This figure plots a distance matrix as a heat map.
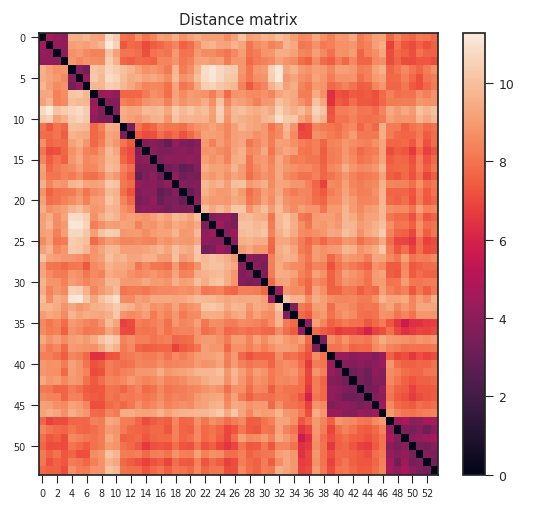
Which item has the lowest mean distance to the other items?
50
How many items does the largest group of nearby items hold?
9
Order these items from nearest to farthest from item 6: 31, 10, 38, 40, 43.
43, 40, 38, 31, 10
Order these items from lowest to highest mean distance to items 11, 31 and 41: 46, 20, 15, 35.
46, 35, 15, 20
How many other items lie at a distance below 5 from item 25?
4
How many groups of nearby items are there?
13
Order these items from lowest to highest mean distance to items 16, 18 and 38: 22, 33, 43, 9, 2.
43, 2, 33, 22, 9
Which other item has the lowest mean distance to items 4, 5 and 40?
6
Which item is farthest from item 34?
10
